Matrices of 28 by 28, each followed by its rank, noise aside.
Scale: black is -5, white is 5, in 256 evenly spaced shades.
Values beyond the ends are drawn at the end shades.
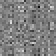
four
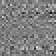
six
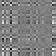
one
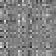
three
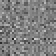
six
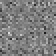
six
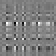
one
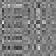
two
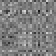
three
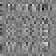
three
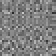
three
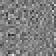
six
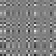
one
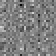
four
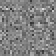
six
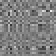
two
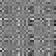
two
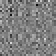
four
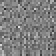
six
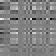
one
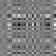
one
